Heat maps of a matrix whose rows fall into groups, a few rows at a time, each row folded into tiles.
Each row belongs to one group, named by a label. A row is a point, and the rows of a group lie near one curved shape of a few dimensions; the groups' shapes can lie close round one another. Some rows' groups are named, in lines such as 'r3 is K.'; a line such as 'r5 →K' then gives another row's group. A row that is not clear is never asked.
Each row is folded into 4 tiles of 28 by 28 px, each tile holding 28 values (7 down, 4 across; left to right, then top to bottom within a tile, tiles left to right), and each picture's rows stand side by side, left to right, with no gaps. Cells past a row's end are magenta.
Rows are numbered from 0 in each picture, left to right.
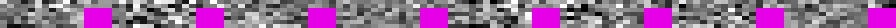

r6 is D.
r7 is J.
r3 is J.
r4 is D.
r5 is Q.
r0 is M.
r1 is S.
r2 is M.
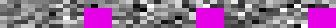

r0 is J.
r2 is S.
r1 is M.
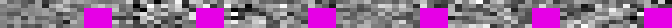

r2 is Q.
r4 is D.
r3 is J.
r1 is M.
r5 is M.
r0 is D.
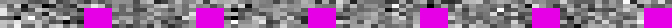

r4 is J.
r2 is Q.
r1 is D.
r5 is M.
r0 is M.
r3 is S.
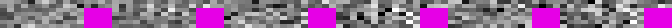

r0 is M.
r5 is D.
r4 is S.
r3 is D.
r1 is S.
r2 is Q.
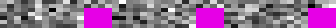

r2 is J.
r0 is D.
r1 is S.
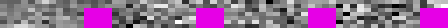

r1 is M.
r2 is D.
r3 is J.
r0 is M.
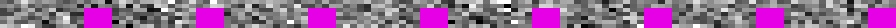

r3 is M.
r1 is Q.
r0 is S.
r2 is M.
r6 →S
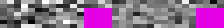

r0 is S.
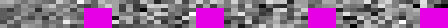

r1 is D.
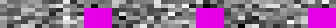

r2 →M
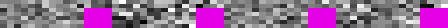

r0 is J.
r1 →S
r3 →J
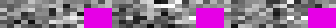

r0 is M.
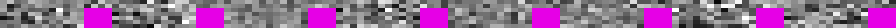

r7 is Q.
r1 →D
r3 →J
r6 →M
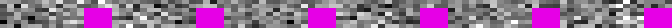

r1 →M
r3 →M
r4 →J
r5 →J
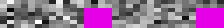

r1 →S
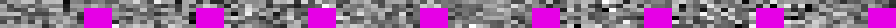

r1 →D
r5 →J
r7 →Q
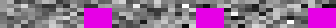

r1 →S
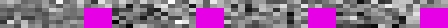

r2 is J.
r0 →Q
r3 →D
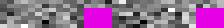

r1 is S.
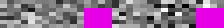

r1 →J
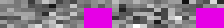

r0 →M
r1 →S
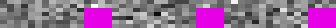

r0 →S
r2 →D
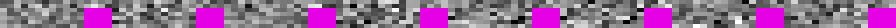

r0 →J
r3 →S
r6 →S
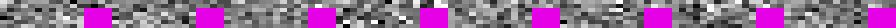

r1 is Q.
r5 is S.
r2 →S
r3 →Q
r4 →J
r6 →M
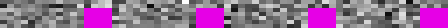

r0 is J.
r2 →D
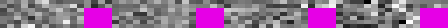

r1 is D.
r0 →M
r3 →D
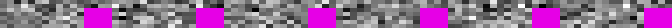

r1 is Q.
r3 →Q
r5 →M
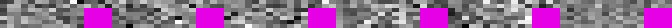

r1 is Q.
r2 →Q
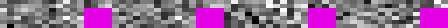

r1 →J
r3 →Q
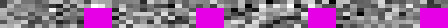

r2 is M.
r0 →J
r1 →Q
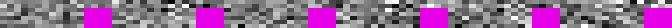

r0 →J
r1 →S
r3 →J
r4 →J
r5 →S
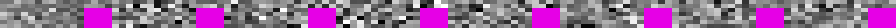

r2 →D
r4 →M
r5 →M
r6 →J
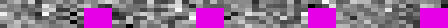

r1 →M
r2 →Q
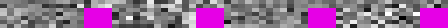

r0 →J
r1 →D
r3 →Q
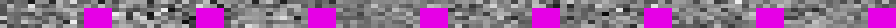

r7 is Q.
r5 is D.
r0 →D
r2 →M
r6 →D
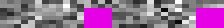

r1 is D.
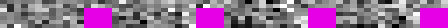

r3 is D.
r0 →M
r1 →S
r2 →M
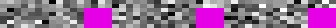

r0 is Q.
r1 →J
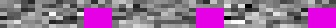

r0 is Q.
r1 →Q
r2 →Q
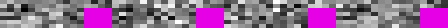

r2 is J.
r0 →Q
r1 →Q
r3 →Q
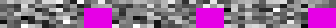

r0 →S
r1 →S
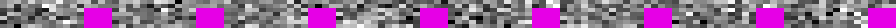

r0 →Q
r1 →J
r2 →J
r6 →S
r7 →D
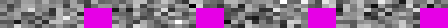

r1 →J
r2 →Q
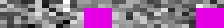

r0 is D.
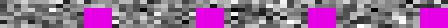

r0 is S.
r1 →D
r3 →S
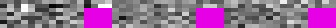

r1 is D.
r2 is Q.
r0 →J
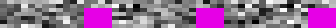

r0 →S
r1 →Q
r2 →S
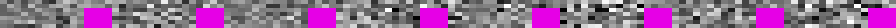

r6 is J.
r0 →D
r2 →D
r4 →S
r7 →S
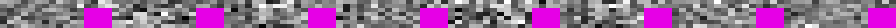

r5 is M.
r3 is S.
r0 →Q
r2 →M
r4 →Q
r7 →M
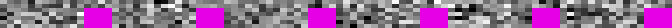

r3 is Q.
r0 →Q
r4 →Q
